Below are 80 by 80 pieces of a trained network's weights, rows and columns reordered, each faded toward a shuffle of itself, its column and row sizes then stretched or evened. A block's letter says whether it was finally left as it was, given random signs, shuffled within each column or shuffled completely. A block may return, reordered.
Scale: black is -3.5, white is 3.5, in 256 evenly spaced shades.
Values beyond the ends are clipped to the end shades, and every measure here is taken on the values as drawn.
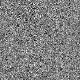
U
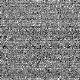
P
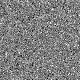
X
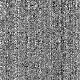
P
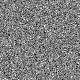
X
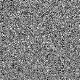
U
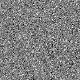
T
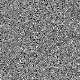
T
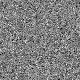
X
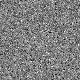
X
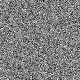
X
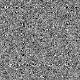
U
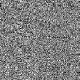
P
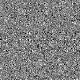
U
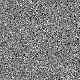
T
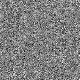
T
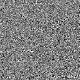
U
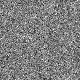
X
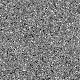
X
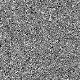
T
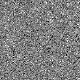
U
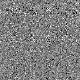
U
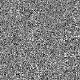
U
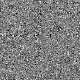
U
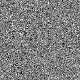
T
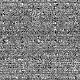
P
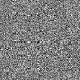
P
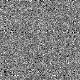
U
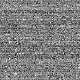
P
